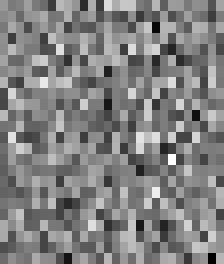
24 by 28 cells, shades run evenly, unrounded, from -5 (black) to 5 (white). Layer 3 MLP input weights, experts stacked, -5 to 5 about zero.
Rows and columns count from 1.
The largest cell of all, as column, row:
22, 15
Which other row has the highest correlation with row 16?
21
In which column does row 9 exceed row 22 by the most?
2
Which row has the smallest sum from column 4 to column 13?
20
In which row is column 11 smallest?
1
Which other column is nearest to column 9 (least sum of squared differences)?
4
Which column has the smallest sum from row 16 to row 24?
8
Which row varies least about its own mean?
16
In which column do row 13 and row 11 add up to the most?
19
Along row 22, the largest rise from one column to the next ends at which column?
27
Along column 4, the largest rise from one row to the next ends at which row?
14
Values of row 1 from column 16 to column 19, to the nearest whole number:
3 3 0 -1
